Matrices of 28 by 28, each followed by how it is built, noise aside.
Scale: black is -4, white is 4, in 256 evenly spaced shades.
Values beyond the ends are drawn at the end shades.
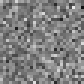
noise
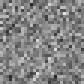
Hankel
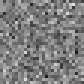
noise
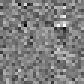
low rank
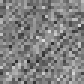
Hankel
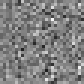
uneven columns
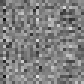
low rank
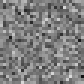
noise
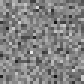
noise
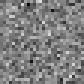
noise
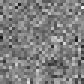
low rank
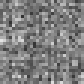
blocks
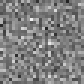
noise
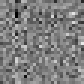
low rank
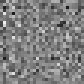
low rank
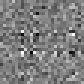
low rank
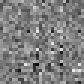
low rank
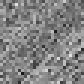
Hankel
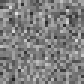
blocks
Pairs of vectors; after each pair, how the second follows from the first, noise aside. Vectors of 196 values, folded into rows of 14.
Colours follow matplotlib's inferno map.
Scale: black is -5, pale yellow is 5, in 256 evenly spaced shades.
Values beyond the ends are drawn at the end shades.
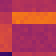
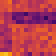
negated.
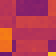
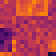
negated.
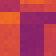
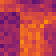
negated.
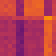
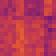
negated, shrunk.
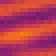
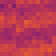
wrapped around, shrunk.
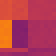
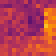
reversed.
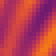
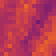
shrunk.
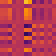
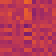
shrunk.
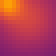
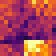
wrapped around, scaled up.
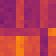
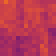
negated, shrunk.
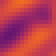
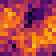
wrapped around, scaled up.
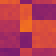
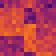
reversed.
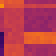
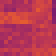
reversed, shrunk.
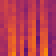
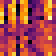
wrapped around, scaled up.
